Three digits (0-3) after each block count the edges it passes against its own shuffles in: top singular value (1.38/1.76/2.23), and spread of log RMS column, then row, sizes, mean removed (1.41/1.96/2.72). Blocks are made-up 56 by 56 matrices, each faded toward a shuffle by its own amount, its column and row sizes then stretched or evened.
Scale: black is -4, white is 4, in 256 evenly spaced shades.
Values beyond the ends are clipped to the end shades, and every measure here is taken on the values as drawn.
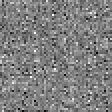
1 2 0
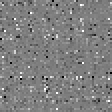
0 1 2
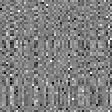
3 2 0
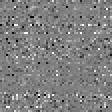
0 1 3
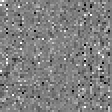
1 2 0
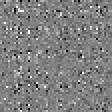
1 2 2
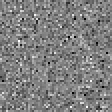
0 1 1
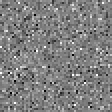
0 1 1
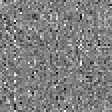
2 2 0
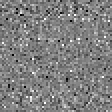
1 0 1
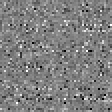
0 1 2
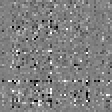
2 2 2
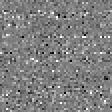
0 0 2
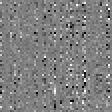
0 3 1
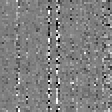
2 3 0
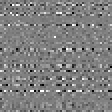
3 1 3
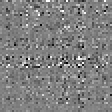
1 2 3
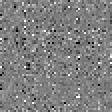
0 2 1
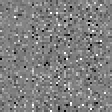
1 2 0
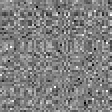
3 1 1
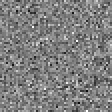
0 1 1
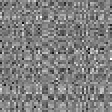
3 1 1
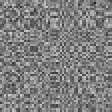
3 1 1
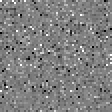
0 0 1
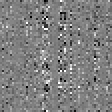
0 3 1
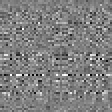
3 1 3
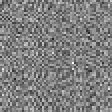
3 1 0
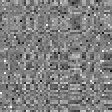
3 0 1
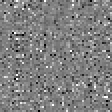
2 1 1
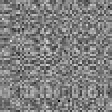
3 1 1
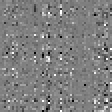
1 3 2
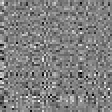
3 2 2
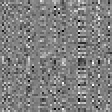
3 3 0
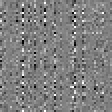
3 3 1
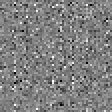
1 2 1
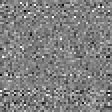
2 0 2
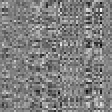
3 3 0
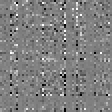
1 3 2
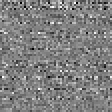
1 0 3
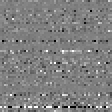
2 0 3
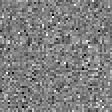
2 0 0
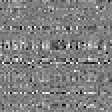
3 0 3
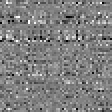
3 1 3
